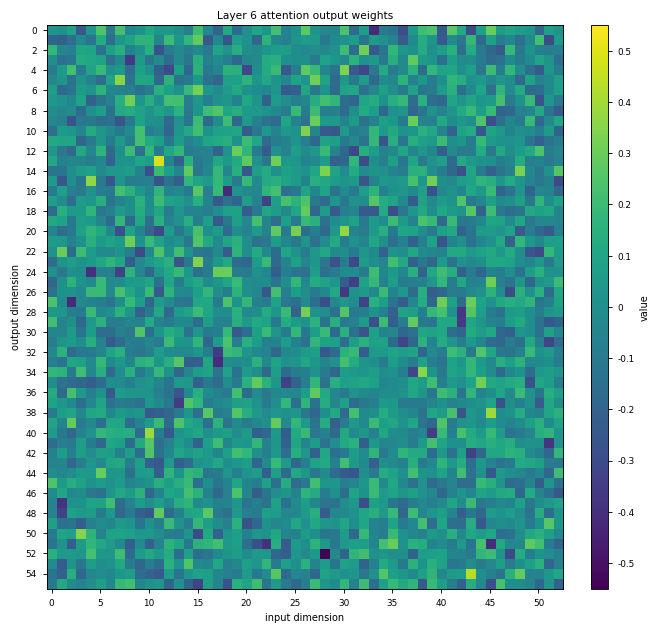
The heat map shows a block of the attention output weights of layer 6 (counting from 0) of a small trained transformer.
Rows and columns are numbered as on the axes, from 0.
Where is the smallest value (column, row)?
28, 52
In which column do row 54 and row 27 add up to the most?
43
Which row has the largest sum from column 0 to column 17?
21
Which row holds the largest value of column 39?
15
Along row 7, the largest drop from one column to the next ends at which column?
50
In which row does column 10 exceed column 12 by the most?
40
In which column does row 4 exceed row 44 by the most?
30
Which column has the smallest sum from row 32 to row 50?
17
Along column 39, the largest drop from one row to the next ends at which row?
16
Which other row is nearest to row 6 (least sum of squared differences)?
47
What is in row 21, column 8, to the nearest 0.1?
0.3
